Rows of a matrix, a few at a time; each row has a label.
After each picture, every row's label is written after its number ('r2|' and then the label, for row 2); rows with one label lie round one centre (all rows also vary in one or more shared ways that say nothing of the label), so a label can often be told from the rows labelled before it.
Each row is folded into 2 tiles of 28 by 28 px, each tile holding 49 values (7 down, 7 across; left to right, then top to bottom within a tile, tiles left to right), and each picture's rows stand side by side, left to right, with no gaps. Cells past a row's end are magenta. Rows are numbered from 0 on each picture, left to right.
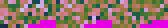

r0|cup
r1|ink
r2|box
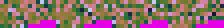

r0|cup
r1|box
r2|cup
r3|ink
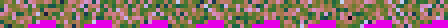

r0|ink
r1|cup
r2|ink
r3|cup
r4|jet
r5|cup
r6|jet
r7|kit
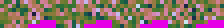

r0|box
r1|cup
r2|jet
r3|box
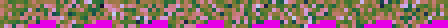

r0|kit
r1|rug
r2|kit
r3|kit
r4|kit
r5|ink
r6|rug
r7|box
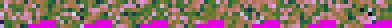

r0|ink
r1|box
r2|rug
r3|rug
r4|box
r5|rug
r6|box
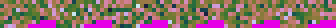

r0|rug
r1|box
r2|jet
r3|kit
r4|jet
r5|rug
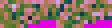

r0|jet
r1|jet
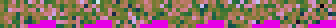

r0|cup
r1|cup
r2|box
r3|ink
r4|jet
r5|kit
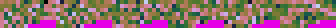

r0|kit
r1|box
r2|kit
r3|jet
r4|ink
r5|cup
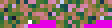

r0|jet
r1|jet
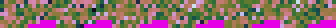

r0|ink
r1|rug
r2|ink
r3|jet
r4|box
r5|rug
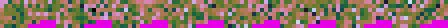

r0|jet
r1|kit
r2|jet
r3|cup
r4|cup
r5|box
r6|cup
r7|rug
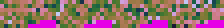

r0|cup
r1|ink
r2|box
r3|cup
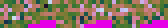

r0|rug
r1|cup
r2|cup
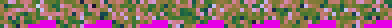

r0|cup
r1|ink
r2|ink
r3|kit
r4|cup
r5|jet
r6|cup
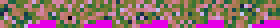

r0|jet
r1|jet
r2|cup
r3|kit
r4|box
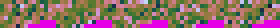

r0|rug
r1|box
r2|rug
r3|jet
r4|rug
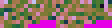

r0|jet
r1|rug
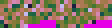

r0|cup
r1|box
